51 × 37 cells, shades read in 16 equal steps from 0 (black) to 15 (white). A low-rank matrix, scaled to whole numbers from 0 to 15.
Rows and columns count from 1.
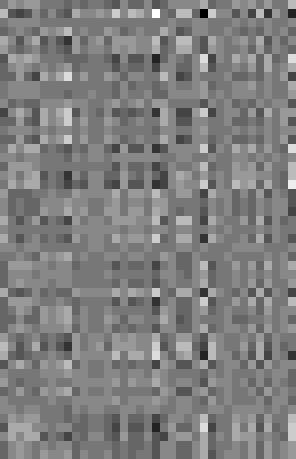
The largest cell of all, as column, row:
20, 2
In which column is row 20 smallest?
9
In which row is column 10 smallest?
13
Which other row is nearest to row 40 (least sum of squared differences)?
33
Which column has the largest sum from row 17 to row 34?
37
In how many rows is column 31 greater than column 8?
24
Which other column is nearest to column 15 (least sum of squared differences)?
17
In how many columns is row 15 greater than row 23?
11
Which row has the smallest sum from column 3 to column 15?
21
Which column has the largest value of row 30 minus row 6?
26
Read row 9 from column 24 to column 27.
5 8 7 7
